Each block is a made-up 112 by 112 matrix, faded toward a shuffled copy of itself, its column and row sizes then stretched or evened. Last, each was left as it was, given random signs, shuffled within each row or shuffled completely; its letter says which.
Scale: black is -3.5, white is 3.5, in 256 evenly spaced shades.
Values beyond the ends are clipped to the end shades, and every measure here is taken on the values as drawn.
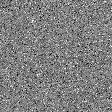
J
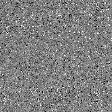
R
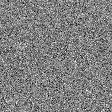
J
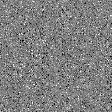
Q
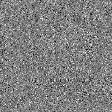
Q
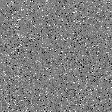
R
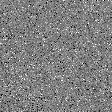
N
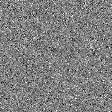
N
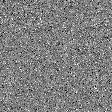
J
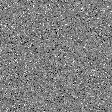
J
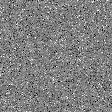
J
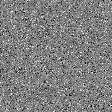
N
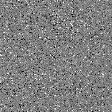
R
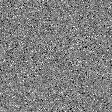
N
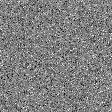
J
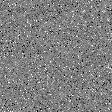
N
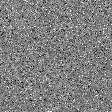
J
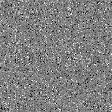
Q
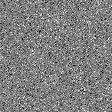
J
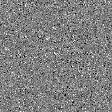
Q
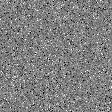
J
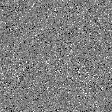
R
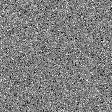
J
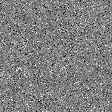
J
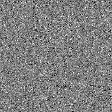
R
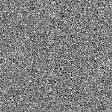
Q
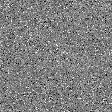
N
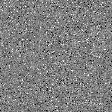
Q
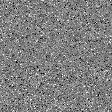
N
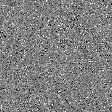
N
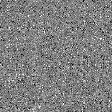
Q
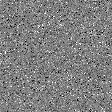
N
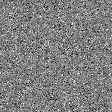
N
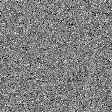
N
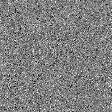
Q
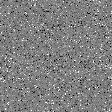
N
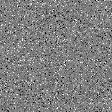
Q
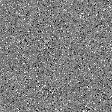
R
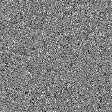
Q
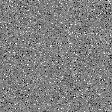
R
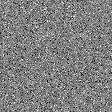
J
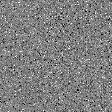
R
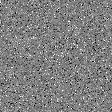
J
